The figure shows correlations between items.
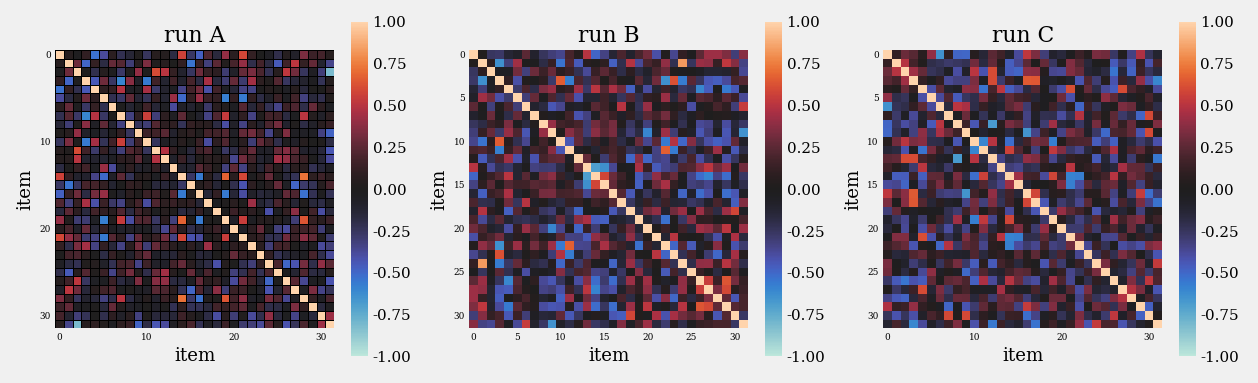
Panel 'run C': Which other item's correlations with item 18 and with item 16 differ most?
17
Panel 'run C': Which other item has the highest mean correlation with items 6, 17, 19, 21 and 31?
8
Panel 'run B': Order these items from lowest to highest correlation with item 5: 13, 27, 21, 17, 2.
17, 13, 21, 27, 2
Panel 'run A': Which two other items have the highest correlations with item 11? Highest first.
2, 12
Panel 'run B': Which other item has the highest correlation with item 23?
3
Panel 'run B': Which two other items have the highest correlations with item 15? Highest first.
14, 22
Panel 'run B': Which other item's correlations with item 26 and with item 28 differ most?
30
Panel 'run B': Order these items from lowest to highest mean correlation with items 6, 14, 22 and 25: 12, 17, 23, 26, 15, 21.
26, 12, 23, 21, 17, 15
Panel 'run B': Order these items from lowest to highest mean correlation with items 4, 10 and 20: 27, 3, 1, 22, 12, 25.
1, 27, 22, 25, 12, 3
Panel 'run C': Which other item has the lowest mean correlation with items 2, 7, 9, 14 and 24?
20
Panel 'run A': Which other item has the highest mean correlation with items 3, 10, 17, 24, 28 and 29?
14
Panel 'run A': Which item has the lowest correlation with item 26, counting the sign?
24
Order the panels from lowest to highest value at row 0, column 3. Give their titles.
run B, run A, run C
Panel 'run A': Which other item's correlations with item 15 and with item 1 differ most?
27
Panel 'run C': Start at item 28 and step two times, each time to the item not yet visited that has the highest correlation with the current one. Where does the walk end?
4
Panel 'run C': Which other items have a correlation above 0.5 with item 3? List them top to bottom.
12, 16, 17
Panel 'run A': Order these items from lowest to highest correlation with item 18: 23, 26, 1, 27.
23, 26, 1, 27
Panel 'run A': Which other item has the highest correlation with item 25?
12
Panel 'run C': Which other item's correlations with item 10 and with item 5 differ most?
11
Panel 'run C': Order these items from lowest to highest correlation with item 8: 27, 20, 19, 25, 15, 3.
3, 20, 25, 27, 15, 19
